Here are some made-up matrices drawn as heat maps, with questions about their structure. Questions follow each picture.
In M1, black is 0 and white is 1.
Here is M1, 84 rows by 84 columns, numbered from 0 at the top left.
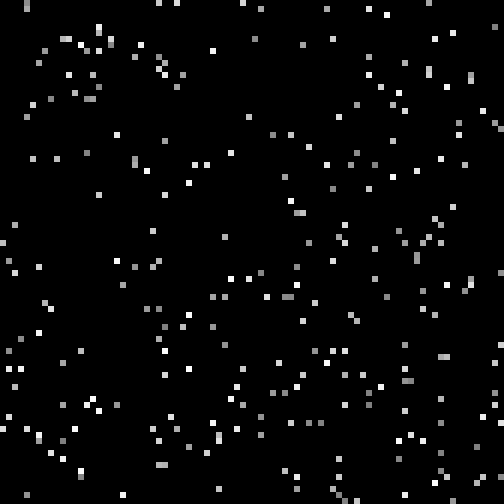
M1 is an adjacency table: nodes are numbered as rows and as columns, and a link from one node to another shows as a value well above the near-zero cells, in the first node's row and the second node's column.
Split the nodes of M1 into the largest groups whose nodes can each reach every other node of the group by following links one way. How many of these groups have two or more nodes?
1
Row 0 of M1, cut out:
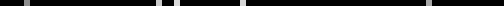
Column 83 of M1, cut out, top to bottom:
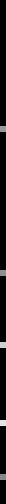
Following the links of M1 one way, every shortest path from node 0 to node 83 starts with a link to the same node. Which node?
node 40
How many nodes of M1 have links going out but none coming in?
4
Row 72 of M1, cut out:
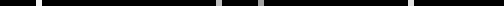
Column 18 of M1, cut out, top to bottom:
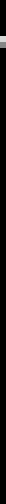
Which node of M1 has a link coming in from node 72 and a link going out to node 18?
node 6
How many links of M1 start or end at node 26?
12
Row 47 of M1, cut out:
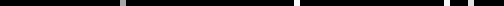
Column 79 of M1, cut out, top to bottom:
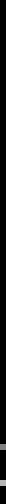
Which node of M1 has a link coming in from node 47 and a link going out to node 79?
node 74
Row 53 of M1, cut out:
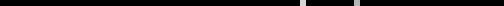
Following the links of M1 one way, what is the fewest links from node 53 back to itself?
4
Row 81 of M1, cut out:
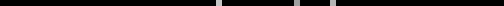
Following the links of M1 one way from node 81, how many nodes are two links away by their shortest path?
8
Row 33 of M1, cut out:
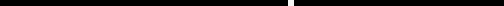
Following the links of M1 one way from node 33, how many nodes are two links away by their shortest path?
2
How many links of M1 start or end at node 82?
9
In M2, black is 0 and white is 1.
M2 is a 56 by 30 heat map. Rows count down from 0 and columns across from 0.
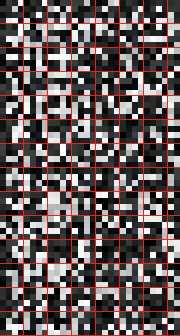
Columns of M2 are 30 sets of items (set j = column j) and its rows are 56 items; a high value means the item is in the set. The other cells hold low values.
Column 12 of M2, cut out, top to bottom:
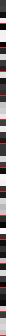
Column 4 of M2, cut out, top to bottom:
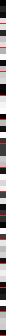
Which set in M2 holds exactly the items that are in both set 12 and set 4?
1
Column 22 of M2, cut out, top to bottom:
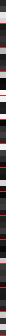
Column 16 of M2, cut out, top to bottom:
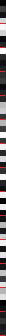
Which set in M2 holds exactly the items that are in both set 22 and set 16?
15
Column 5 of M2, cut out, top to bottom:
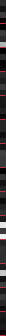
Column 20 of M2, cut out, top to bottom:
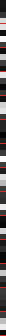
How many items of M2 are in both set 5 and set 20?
1
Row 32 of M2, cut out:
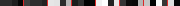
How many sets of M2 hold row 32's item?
10
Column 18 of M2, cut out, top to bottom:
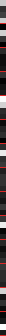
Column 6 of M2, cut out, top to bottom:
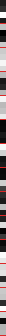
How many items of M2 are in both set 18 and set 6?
6
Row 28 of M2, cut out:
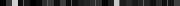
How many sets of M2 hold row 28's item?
2
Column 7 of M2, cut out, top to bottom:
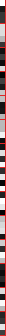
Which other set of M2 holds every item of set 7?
14
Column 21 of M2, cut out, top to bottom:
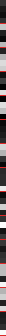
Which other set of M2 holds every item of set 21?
10
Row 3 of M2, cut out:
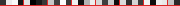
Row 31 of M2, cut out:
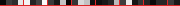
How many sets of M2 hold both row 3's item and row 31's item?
3
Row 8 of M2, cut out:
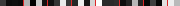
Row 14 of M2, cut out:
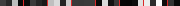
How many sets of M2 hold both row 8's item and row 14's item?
0
